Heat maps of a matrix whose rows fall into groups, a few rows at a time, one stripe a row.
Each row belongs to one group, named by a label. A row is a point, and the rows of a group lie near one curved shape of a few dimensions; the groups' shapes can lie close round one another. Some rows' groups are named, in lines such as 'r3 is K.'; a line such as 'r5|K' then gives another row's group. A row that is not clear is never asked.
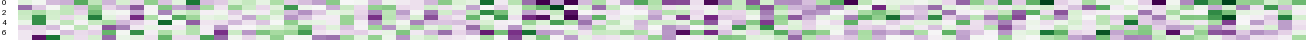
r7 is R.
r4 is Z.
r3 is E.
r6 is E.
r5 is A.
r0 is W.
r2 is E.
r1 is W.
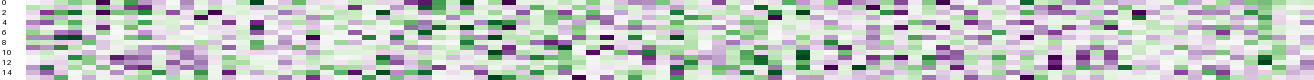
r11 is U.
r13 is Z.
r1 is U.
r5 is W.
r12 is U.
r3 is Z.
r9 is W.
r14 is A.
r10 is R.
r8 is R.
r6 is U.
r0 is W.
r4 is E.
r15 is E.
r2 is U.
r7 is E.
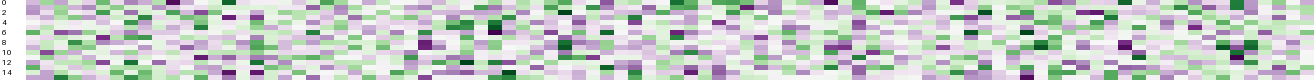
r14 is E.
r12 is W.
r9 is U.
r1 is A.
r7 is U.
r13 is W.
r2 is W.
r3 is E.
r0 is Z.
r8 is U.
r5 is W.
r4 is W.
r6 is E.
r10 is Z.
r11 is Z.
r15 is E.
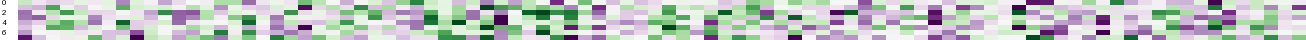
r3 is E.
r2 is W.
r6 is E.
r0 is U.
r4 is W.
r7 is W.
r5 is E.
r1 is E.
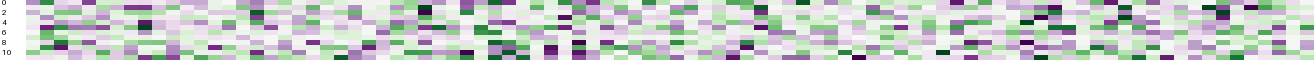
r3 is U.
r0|R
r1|U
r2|U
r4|E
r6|E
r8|E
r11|W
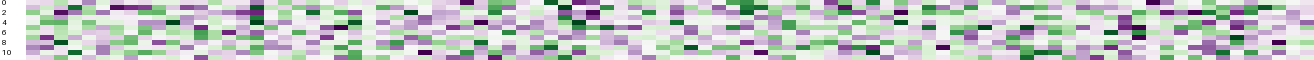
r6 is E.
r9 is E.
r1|U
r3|U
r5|W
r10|U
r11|W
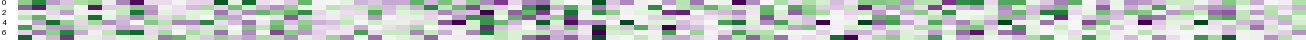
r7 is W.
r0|E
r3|E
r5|E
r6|E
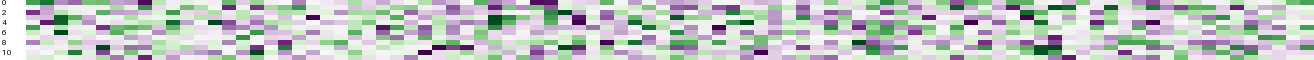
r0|E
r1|E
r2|W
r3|E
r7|U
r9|W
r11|E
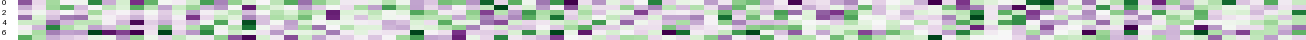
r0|W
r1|E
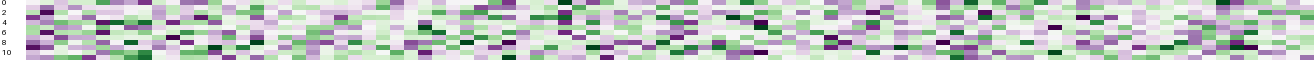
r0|U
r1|E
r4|U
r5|U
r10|U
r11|E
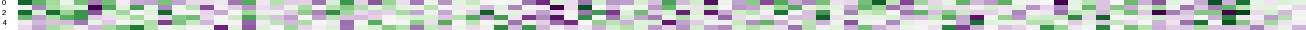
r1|U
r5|E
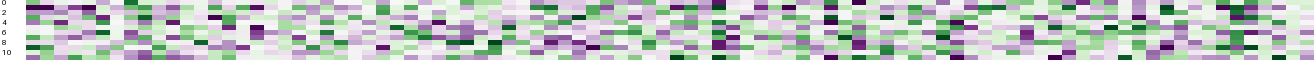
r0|W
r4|Z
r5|E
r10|E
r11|Z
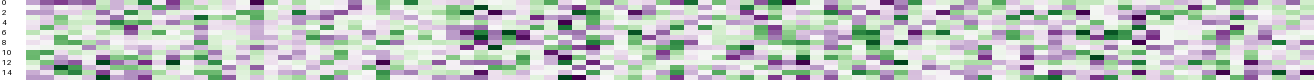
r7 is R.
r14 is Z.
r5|Z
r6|R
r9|R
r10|R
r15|W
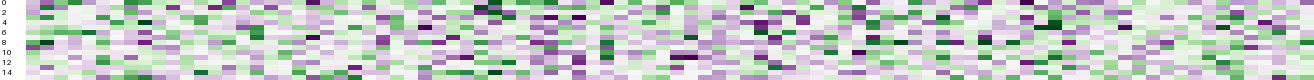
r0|E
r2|R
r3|E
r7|Z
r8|E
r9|A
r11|W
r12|E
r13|A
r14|W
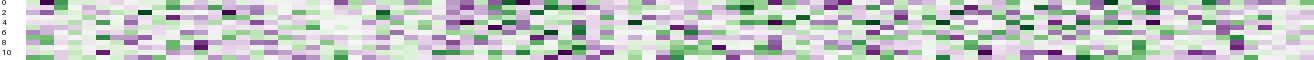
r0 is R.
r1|R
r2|E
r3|U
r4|R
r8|Z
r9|Z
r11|R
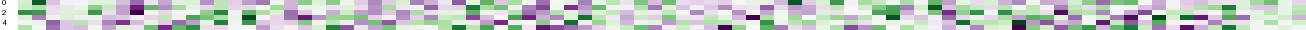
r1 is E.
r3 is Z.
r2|E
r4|E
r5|W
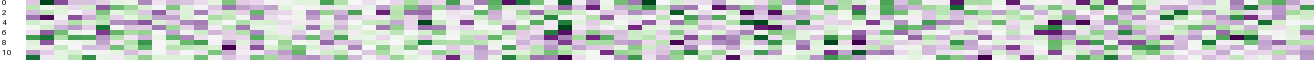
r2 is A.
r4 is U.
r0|R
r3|A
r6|U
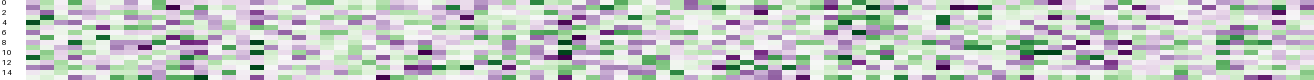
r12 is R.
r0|Z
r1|Z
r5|W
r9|E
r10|U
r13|W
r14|A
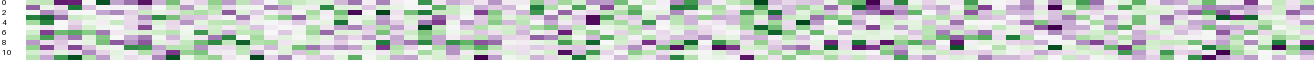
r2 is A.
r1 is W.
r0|U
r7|E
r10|U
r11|Z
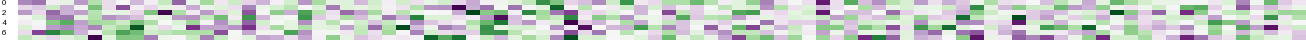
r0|W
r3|E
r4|E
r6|E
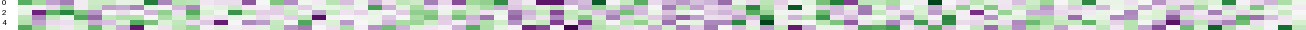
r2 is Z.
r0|W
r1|U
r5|E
